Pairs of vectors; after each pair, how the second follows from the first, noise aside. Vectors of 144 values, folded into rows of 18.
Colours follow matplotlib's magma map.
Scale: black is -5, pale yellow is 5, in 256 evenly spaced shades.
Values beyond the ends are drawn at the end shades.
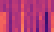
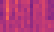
reversed, negated, shrunk.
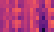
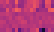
partly zeroed.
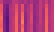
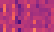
wrapped around, partly zeroed.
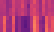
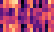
wrapped around, negated, scaled up.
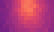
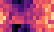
wrapped around, negated, scaled up.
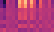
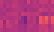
wrapped around, shrunk.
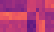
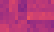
reversed, shrunk.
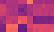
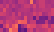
partly zeroed.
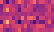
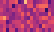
shuffled.
